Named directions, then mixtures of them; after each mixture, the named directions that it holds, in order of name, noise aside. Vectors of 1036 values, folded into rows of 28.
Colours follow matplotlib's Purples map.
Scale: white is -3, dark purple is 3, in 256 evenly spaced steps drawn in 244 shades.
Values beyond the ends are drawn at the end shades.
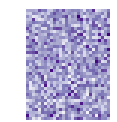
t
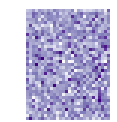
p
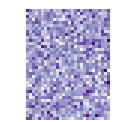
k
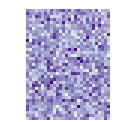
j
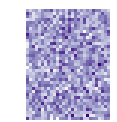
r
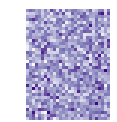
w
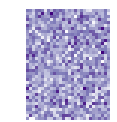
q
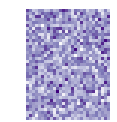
j, k, q.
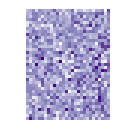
p, w.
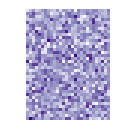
p, q, w.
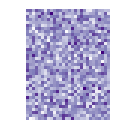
q.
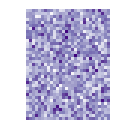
j, q, r.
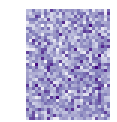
j, p, w.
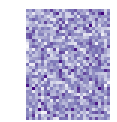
r, w.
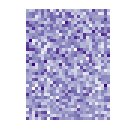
j, w.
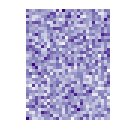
k, t, w.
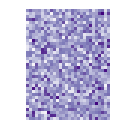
w.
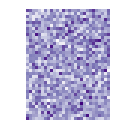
k, r, t.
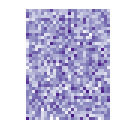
r.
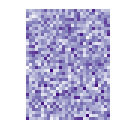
r, t.
